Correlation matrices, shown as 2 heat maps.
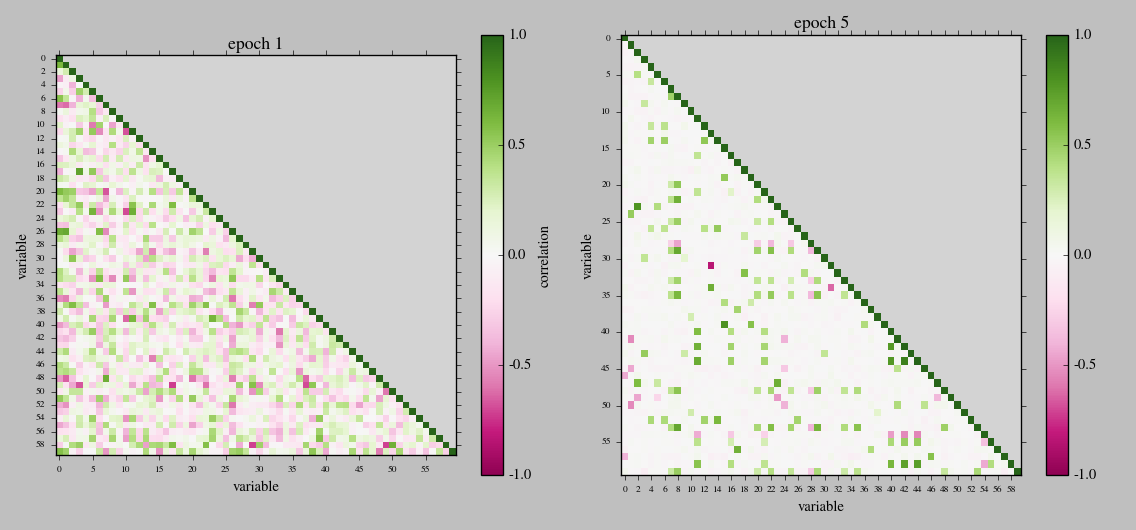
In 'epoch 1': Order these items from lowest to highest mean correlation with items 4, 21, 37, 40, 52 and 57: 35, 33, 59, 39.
35, 33, 59, 39
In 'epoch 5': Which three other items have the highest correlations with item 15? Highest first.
39, 19, 36
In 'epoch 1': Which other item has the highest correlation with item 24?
39
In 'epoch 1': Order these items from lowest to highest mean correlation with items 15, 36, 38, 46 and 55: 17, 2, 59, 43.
2, 59, 17, 43
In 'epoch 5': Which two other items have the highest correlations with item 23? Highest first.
2, 47
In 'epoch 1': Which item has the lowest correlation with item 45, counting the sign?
14
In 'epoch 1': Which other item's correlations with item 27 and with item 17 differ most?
49
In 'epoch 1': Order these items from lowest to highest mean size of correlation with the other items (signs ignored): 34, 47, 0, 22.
34, 47, 22, 0
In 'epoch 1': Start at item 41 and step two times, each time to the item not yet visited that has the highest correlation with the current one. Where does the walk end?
23
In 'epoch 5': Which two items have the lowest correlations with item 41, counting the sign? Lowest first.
1, 24
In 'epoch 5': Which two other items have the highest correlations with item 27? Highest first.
32, 18
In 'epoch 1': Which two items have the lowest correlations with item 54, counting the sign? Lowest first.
10, 38
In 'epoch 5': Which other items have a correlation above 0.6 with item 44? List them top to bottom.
11, 40, 42, 58
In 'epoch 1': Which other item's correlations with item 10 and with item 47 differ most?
11
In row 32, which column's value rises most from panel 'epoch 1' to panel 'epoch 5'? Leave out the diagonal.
18
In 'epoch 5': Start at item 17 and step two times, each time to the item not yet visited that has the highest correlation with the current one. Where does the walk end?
37
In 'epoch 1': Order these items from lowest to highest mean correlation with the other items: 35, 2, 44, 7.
7, 35, 2, 44
